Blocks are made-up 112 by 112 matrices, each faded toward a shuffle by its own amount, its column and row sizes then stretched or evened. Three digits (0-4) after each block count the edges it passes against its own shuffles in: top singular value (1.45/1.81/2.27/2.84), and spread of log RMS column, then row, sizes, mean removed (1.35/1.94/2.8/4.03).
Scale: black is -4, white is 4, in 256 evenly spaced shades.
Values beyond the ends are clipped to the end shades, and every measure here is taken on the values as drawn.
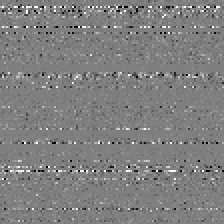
2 0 4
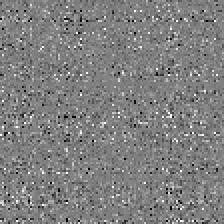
1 2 3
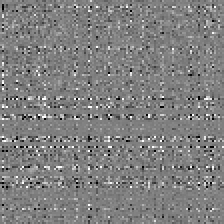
1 3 4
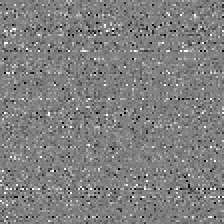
2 1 3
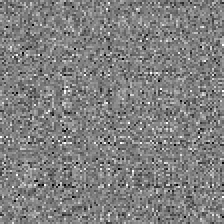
3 1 2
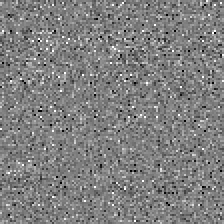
0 1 2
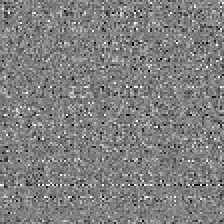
2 1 3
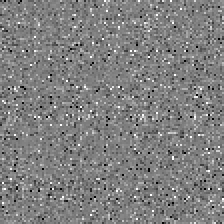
1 1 2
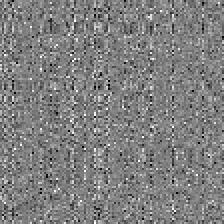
4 3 0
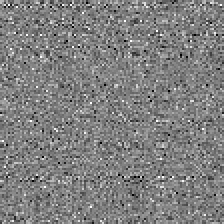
3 0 2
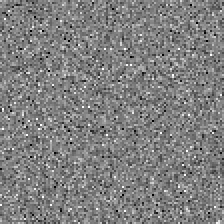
0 0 0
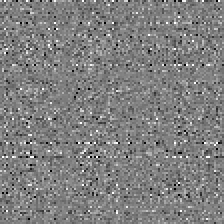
2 2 3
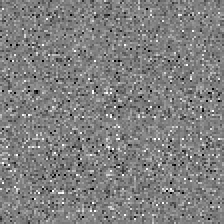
0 1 2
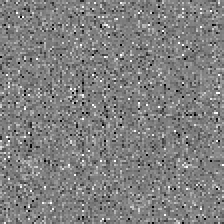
1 2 1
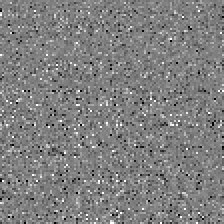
0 1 2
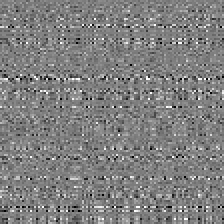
4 0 4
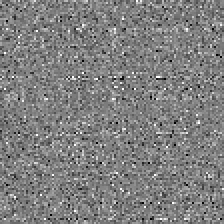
2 1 2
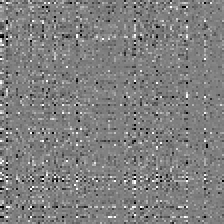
4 3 3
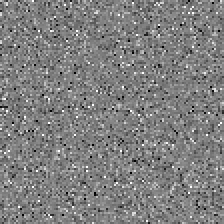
1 0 1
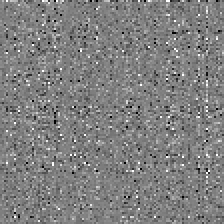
2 3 2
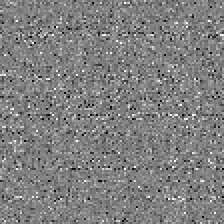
1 0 3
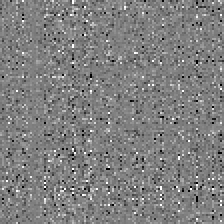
0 3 2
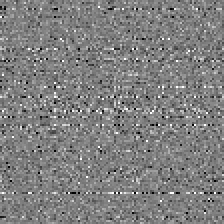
3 1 3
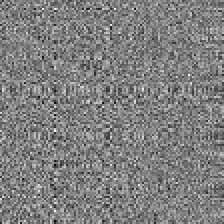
4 2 2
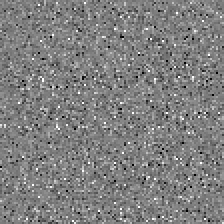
0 1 2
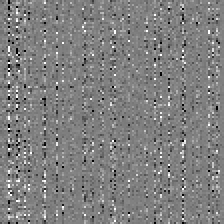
2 4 1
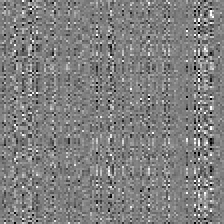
4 4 0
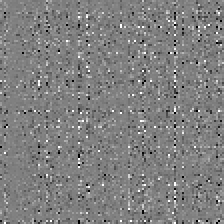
2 3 2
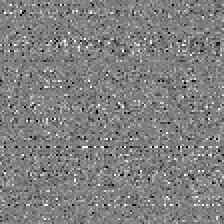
2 0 3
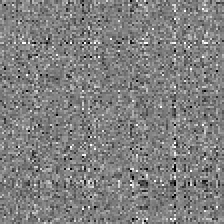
3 3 2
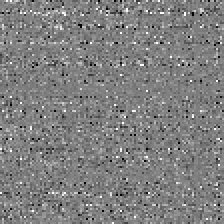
1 2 3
